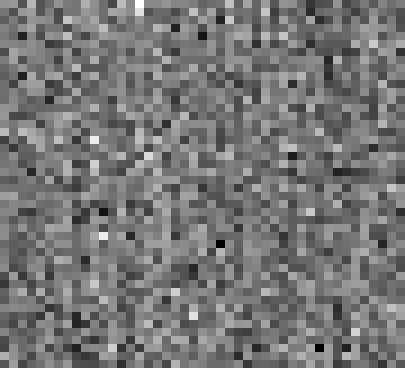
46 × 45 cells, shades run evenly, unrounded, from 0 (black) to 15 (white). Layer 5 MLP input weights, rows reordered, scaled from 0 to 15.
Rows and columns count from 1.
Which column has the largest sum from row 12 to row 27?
18
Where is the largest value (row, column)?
1, 16
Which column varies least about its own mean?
31
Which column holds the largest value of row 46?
20
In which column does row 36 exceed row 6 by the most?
35
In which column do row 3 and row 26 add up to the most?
8
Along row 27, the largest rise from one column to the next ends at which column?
14
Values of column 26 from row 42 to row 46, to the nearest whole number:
5 8 8 6 7
